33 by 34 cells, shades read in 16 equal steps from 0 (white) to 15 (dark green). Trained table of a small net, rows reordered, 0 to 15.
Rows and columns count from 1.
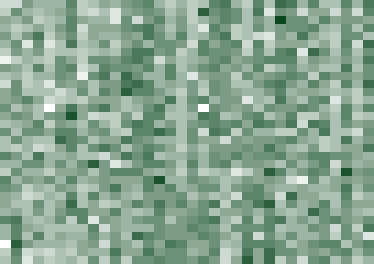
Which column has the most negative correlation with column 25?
21
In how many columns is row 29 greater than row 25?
14
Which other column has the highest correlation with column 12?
26
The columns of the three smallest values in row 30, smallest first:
34, 24, 31
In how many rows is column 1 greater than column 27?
9
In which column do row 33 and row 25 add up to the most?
23
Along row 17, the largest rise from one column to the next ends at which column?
20
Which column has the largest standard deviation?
25
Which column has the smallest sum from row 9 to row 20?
5
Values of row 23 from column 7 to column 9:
10 6 7
